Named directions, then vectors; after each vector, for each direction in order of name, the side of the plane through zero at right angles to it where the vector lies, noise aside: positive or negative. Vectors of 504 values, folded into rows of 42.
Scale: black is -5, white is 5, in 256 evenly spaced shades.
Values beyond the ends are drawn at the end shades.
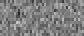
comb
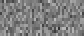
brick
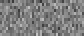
positive, positive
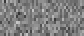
negative, positive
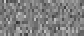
positive, negative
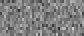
positive, positive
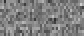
negative, positive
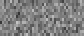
negative, positive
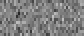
negative, positive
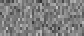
positive, positive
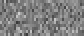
positive, negative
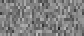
positive, positive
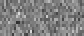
positive, negative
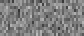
positive, positive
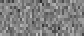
positive, positive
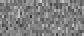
negative, negative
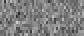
negative, positive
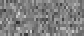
positive, negative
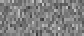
negative, negative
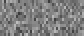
negative, positive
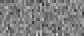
positive, positive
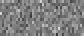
negative, negative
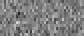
negative, positive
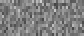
negative, negative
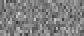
positive, negative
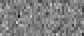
positive, positive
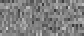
positive, positive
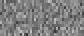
positive, negative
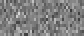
positive, negative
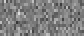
positive, negative
